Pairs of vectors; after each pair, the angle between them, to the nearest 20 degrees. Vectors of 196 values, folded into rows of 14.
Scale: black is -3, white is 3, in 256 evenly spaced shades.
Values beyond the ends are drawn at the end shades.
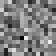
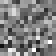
80 degrees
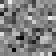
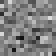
20 degrees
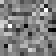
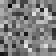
60 degrees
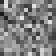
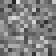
80 degrees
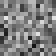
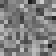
120 degrees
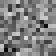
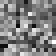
100 degrees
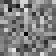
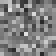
160 degrees
